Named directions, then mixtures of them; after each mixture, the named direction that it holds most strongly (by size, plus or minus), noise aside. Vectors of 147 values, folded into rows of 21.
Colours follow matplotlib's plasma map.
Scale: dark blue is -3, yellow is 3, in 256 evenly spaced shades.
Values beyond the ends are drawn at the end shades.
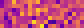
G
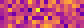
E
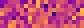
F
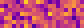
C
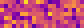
C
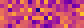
E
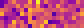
F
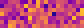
F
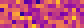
C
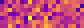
E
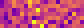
G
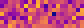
F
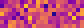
F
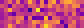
E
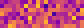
F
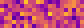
C
